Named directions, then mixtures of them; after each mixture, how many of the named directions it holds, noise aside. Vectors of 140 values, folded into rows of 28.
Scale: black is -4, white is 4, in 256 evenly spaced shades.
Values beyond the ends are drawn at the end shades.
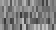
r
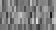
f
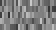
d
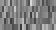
three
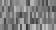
two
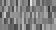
three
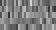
one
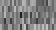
one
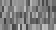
two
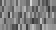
two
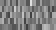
three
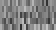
one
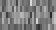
two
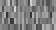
three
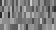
one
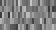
one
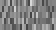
three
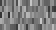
one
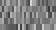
three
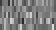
three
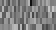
three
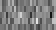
one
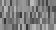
two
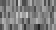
three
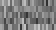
one
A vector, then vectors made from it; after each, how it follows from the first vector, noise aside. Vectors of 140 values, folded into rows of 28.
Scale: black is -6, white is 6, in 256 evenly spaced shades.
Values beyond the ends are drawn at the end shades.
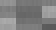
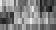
reversed, negated, scaled up.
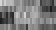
reversed, negated, scaled up.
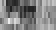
wrapped around, negated, scaled up.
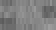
negated, shrunk.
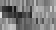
wrapped around, negated, scaled up.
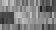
reversed, negated, scaled up.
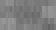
shrunk.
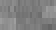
shrunk.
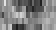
wrapped around, negated, scaled up.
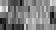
wrapped around, negated, scaled up.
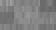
reversed, negated, shrunk.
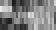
wrapped around, negated, scaled up.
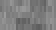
wrapped around, negated, shrunk.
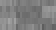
shrunk.
